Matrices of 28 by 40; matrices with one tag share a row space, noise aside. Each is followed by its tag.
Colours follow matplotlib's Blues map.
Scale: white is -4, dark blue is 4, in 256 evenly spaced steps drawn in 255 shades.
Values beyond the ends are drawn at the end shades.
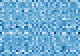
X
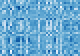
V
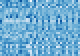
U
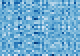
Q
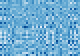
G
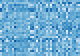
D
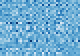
U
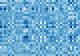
G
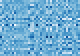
D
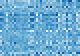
D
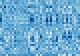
D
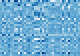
Q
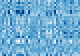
V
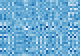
G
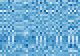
G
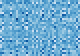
X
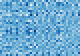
U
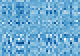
V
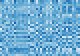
D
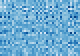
G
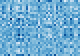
V
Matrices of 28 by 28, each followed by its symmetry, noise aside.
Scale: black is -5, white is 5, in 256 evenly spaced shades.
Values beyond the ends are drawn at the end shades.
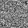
same after a half turn.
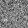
no symmetry.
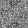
same after a half turn.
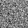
antisymmetric.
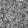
no symmetry.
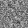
same after a half turn.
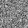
symmetric.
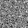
antisymmetric.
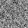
symmetric.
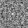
mirrored top to bottom.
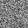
antisymmetric.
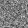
symmetric.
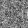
mirrored top to bottom.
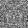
mirrored left to right.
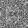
mirrored top to bottom.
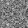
mirrored top to bottom.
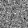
antisymmetric.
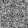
symmetric across the other diagonal.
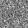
same after a half turn.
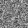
antisymmetric.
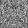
mirrored left to right.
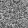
antisymmetric.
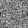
same after a half turn.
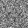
no symmetry.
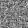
antisymmetric.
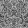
mirrored left to right.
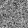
symmetric.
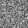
symmetric.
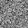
symmetric.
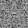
mirrored left to right.
